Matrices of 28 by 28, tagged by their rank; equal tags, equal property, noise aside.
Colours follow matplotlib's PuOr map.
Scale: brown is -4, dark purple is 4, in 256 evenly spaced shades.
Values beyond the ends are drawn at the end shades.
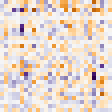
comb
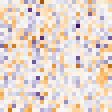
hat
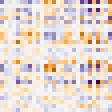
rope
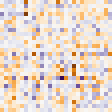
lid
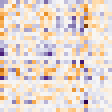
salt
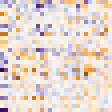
comb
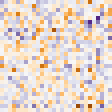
hat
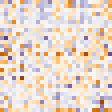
lid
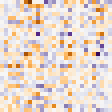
comb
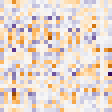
comb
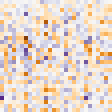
comb
